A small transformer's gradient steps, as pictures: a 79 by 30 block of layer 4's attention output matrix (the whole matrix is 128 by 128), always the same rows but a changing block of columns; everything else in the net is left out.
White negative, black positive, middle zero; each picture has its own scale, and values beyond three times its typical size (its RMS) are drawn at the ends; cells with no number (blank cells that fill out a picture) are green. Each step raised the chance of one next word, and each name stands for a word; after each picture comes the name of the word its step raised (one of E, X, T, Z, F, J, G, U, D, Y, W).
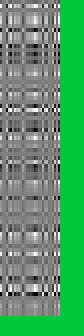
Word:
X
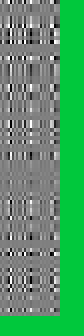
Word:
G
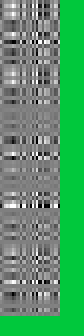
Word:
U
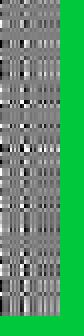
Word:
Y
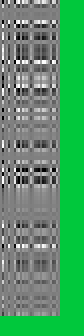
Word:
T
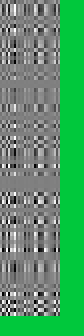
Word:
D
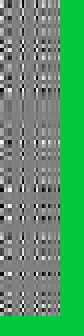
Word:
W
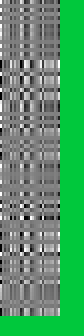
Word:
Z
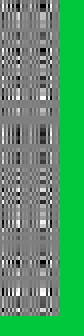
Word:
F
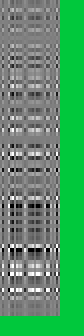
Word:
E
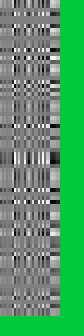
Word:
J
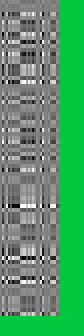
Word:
U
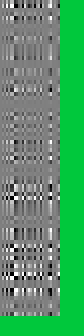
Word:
E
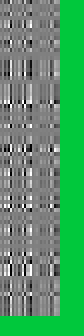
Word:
Y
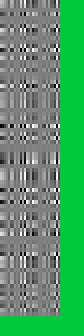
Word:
J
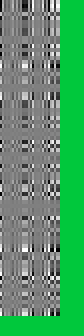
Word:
Z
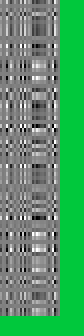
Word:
Z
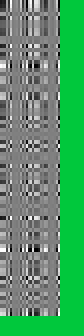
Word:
Z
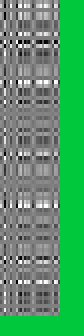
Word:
U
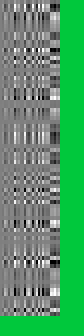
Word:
F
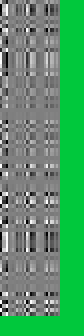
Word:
D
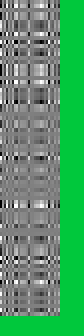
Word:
U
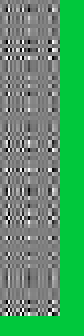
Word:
W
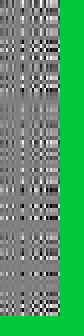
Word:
W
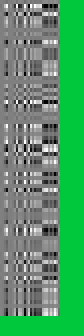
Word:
Y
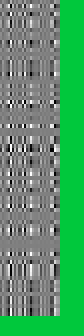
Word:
Y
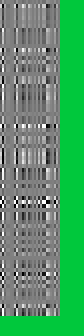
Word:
J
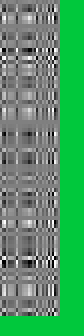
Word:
F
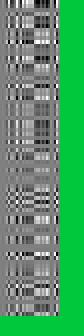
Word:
G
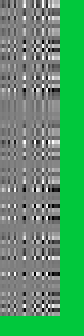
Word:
W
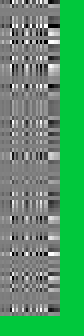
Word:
G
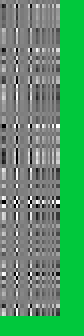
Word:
J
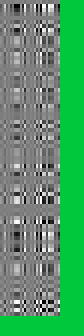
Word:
D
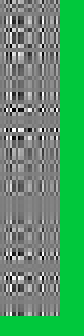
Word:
X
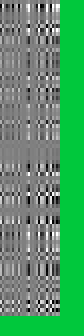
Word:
D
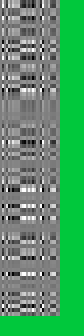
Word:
W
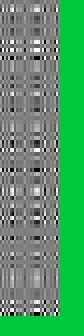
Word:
W
